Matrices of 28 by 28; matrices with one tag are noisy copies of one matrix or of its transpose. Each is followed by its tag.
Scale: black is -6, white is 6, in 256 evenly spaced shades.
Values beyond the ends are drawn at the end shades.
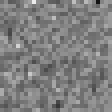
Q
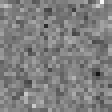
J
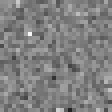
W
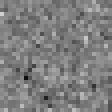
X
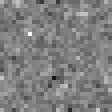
W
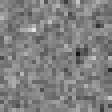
W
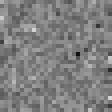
W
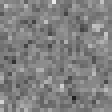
J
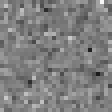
J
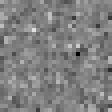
W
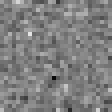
W
